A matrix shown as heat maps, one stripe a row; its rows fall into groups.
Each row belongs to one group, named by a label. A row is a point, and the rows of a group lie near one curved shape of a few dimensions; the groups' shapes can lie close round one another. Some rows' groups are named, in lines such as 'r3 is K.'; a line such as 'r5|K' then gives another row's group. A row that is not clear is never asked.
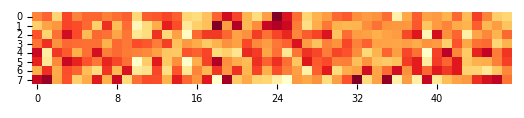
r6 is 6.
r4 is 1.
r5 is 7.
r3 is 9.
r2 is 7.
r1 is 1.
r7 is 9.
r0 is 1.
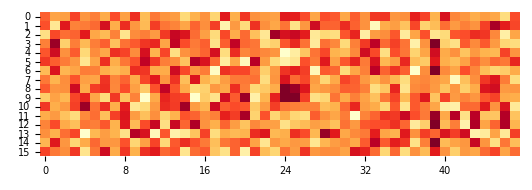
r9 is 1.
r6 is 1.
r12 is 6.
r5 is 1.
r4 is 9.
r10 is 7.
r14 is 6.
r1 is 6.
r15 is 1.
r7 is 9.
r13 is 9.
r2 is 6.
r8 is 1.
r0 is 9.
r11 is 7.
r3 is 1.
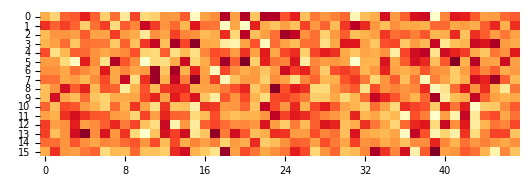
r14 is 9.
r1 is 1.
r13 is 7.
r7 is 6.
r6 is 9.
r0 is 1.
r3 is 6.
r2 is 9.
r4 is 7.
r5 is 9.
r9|6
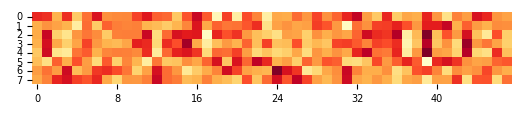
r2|6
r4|6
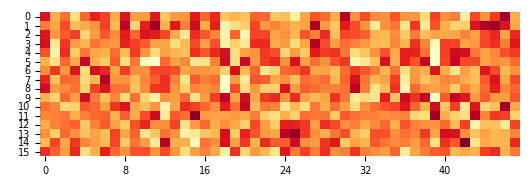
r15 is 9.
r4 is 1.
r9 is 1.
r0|6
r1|6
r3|1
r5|1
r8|1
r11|6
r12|9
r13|9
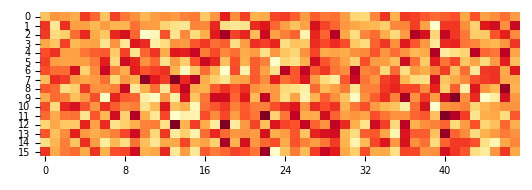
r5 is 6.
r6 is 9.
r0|9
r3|1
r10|7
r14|1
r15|6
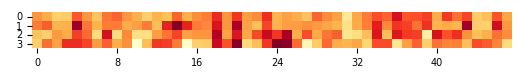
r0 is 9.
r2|1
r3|1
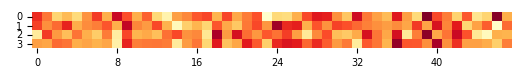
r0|6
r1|9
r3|9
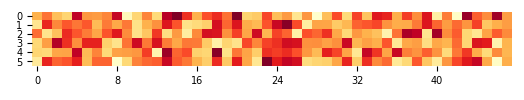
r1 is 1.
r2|7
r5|6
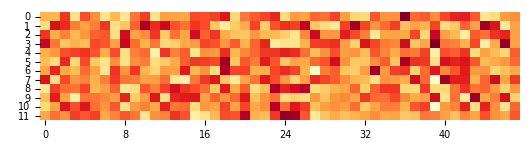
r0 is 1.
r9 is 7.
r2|6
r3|6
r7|1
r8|6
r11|1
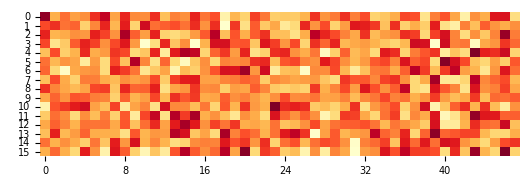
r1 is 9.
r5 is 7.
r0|6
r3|7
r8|6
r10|6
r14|7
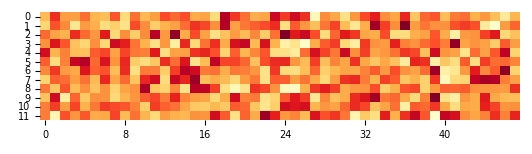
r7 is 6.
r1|1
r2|9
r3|9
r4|6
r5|7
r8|1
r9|1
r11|1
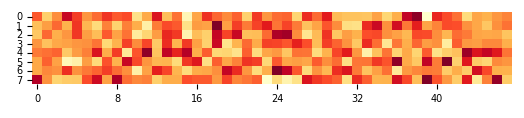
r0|7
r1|1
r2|1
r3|9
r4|6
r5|7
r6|1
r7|6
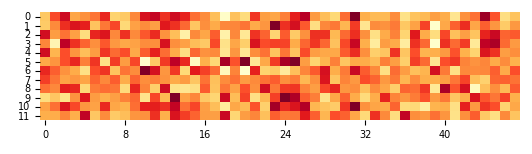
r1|6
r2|1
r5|1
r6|1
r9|9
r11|9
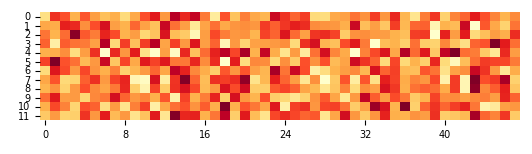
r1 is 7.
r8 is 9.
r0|6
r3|6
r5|9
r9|9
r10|1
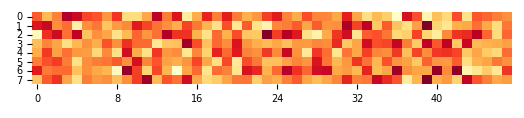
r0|7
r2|6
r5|9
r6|9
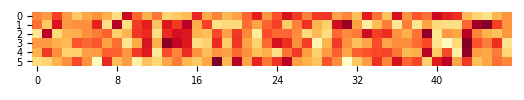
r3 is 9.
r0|9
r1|6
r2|6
